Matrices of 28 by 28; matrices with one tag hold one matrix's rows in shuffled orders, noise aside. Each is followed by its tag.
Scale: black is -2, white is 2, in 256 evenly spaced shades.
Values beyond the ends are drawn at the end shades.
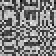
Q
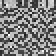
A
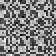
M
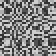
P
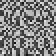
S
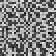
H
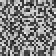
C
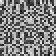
S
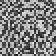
C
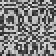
A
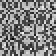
C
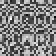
C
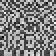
S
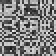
Q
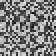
M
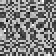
M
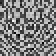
S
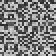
A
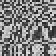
P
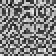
C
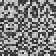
A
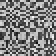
M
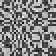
P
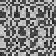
M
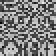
A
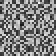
S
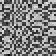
P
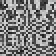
H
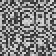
C
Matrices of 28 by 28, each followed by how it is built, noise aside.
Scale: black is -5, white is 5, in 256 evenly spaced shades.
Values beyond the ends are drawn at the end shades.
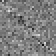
banded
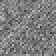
Hankel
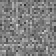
blocks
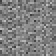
repeating rows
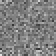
low rank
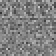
repeating columns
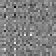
low rank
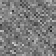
Toeplitz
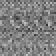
repeating columns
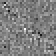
banded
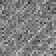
Hankel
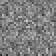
repeating columns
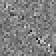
banded
